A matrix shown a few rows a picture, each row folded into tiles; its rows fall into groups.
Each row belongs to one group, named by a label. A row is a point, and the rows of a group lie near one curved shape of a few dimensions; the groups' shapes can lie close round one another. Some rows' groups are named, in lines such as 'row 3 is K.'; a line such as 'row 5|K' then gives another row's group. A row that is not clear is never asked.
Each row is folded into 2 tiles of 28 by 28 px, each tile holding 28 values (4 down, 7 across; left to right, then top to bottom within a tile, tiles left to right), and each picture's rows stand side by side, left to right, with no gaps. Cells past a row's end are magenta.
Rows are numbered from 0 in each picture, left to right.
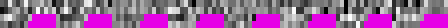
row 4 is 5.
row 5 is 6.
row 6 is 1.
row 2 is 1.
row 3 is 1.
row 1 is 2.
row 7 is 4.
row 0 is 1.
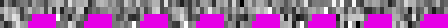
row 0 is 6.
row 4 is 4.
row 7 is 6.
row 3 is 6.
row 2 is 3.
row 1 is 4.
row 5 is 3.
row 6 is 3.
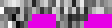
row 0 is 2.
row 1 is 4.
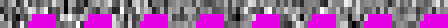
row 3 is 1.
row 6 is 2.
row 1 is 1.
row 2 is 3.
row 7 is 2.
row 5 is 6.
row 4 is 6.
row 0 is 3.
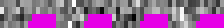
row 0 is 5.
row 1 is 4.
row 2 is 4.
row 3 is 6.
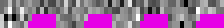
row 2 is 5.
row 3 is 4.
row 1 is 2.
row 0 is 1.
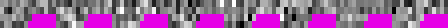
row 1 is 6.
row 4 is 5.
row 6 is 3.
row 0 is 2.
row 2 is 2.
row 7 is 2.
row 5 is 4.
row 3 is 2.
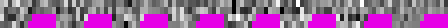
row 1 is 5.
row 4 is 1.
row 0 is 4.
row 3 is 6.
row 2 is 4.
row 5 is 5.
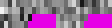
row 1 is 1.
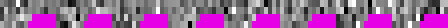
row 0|4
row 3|3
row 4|2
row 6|3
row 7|5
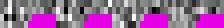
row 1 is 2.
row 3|6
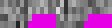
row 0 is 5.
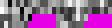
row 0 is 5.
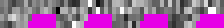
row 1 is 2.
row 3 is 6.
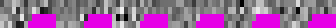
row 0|6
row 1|5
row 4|4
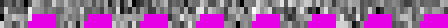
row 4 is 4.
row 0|4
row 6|6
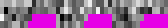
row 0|4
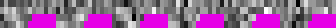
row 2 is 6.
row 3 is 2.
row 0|6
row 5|4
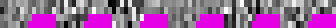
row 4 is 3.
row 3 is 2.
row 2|5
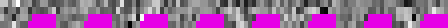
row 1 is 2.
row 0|4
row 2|5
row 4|6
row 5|6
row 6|5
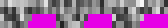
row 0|6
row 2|6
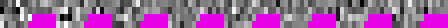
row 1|1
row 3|3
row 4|2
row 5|1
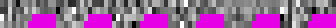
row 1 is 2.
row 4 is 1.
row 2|3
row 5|3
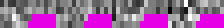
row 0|6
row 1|3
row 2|4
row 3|5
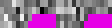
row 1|5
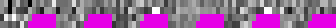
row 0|1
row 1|5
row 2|6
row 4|6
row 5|2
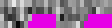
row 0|6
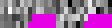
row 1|3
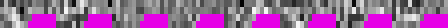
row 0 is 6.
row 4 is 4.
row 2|3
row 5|6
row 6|4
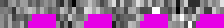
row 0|3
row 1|4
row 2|6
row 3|1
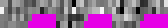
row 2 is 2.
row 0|2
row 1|4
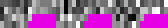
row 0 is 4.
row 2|3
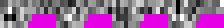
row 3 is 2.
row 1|2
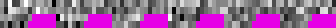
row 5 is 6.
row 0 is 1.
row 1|3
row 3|4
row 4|2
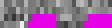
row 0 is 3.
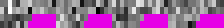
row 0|1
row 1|6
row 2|6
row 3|3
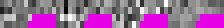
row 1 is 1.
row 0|1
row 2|3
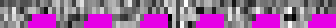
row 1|4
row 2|1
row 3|3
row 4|6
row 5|1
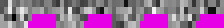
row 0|1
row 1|6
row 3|6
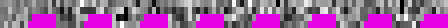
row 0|3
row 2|1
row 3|6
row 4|1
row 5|6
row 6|2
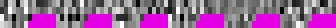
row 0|3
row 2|1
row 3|3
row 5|2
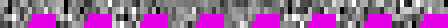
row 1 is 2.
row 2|1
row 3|3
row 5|1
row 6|4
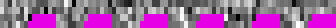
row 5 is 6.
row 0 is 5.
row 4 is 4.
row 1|2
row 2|2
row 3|6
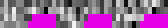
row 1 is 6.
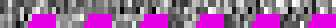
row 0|5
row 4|3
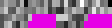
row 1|1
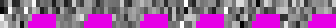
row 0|3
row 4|2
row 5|5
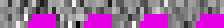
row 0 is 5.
